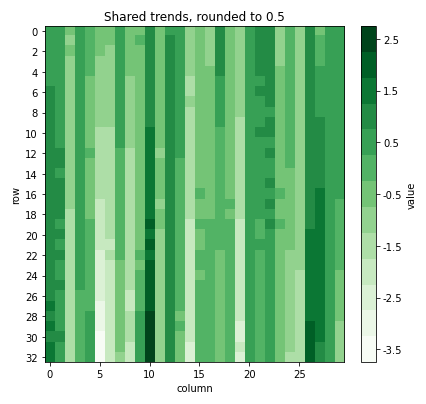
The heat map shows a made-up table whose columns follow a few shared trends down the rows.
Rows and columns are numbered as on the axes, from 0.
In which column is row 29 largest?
10
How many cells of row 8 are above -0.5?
16
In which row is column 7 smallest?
32
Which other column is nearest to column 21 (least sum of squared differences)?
3
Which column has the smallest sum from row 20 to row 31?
5
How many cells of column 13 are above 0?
13
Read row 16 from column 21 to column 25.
0.5 0.5 0 -0.5 -1
